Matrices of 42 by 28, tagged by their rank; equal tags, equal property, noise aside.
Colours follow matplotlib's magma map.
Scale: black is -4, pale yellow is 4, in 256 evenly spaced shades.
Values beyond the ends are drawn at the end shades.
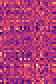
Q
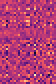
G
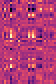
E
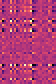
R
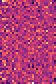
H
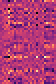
G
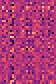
Q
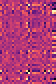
E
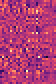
Q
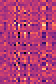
E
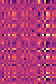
R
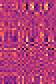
G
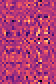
Q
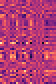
E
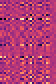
E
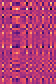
R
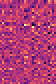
Q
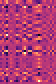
E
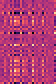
R
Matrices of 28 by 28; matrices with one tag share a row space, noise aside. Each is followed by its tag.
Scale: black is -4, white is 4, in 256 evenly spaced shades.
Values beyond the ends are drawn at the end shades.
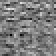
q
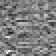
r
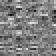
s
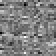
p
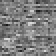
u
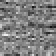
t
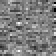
s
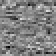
q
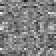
p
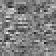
r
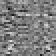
r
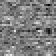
q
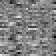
s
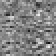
q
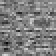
u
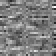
s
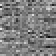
t
